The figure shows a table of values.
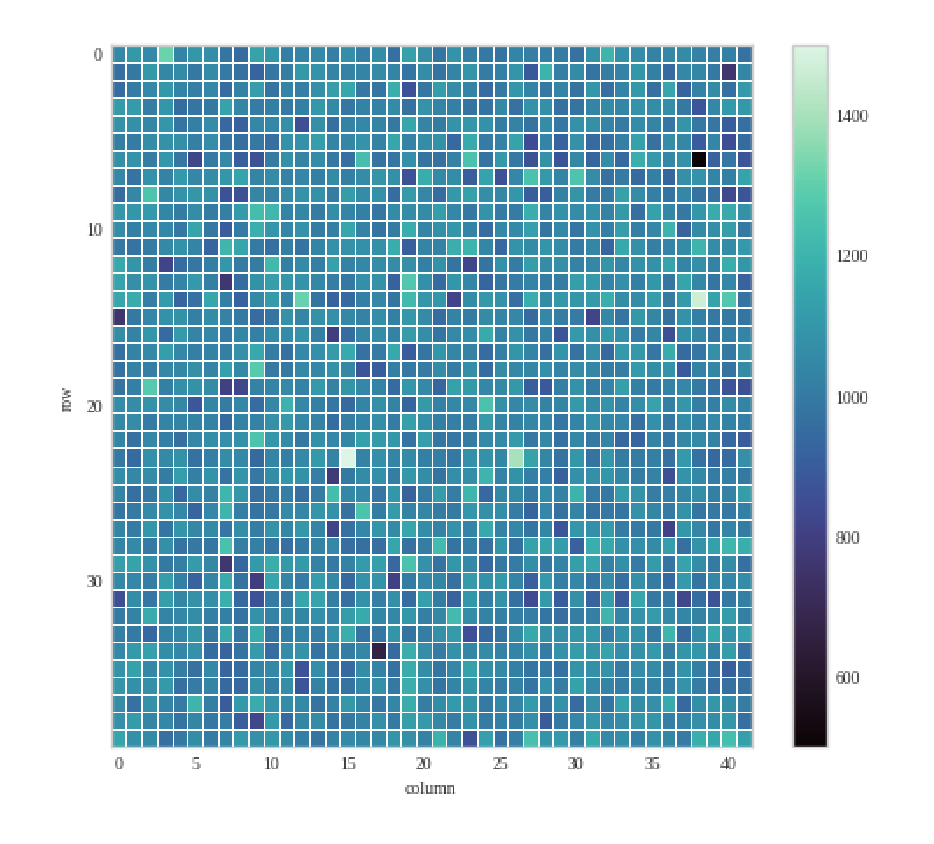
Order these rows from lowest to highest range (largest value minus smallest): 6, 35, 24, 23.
35, 24, 23, 6
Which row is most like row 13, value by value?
29
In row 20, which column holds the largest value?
24
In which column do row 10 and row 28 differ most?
7
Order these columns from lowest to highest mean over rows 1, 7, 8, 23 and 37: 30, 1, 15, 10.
1, 10, 30, 15
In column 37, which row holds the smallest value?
31
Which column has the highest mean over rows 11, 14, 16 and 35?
38
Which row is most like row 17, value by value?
2
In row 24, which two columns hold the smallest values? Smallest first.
14, 36
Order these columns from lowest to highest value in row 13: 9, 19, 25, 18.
18, 25, 9, 19
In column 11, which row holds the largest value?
20
